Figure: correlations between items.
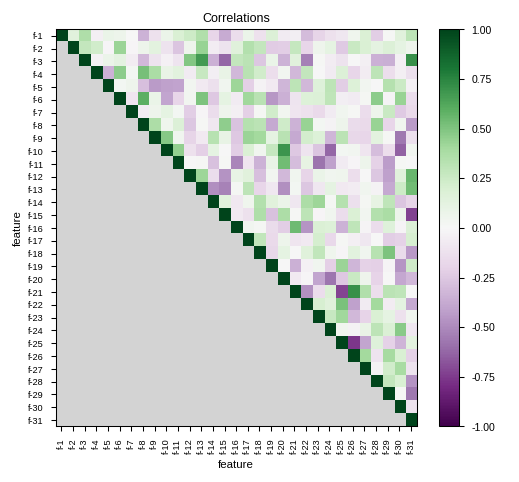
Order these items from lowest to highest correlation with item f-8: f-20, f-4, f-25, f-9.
f-25, f-20, f-9, f-4
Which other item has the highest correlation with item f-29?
f-18
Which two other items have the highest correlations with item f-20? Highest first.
f-10, f-11
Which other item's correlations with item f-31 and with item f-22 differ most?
f-3
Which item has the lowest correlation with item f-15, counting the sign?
f-31
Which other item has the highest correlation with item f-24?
f-30
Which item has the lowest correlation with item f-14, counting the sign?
f-13
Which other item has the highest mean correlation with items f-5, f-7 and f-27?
f-29
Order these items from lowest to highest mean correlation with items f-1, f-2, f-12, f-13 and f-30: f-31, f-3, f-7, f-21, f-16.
f-7, f-16, f-21, f-31, f-3
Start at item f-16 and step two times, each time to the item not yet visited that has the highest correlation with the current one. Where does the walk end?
f-26
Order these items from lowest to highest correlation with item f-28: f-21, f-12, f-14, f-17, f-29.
f-12, f-21, f-17, f-14, f-29
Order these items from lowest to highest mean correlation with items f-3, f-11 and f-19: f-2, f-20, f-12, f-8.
f-8, f-2, f-20, f-12
